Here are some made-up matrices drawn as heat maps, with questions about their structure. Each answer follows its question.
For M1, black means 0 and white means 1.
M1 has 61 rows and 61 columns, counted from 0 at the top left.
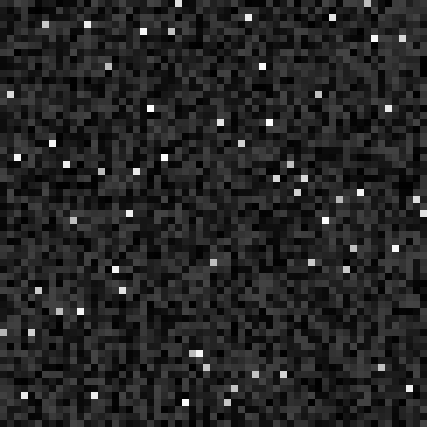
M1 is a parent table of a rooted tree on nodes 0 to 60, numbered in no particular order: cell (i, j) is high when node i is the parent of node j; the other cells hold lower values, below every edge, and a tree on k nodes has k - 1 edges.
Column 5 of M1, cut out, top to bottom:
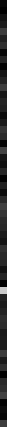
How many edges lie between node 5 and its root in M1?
3
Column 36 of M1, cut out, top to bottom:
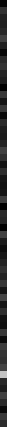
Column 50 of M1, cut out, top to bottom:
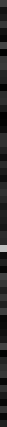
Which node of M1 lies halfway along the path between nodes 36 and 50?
23
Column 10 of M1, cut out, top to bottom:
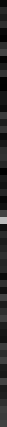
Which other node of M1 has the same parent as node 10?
46
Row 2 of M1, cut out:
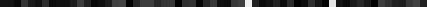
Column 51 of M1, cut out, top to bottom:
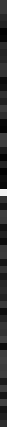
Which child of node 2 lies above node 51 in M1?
35
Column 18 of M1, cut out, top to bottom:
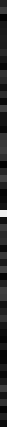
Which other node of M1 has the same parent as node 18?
60
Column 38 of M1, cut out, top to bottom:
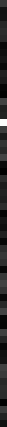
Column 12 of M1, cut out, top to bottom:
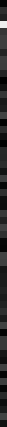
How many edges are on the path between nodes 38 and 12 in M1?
9
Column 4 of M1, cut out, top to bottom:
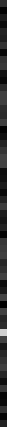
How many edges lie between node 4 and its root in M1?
3
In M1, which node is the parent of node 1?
13
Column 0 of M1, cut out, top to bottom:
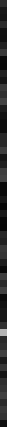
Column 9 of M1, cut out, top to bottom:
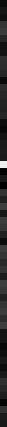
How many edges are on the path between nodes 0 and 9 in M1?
5
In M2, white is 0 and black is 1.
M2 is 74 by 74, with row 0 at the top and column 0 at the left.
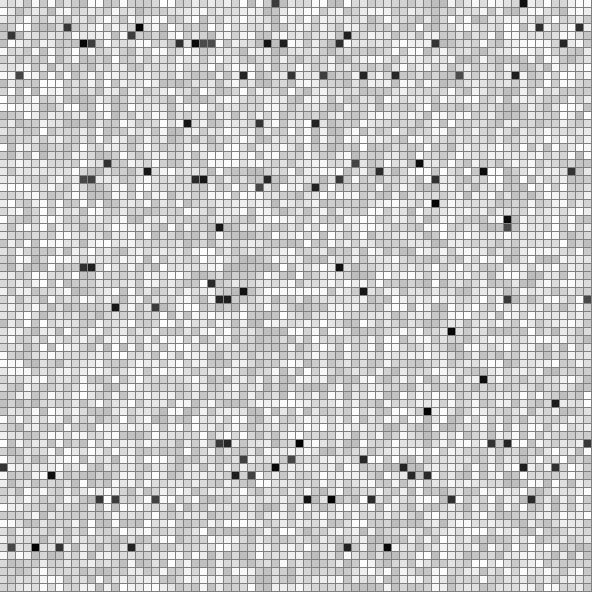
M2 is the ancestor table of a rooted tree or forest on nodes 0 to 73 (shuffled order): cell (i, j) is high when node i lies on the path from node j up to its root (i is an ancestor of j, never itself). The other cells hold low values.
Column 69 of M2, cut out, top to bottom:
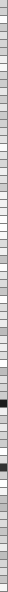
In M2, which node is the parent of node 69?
50
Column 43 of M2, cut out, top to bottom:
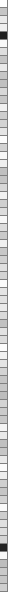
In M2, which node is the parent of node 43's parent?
68
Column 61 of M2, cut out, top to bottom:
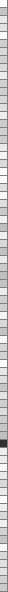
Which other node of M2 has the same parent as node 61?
37
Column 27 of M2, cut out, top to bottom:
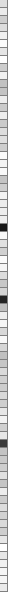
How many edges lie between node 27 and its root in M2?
3
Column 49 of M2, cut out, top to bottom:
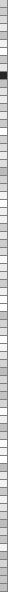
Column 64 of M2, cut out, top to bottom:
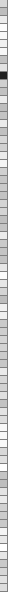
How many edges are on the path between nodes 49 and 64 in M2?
2
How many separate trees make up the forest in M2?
11
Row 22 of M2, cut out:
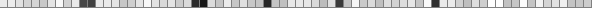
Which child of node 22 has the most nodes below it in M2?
33
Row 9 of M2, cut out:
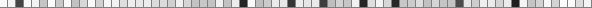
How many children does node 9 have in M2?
5
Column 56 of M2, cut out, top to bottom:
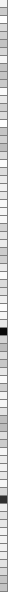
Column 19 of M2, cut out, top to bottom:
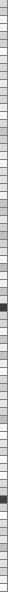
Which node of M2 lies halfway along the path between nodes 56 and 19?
62
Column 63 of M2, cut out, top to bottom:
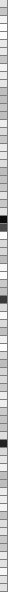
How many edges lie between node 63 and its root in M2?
4
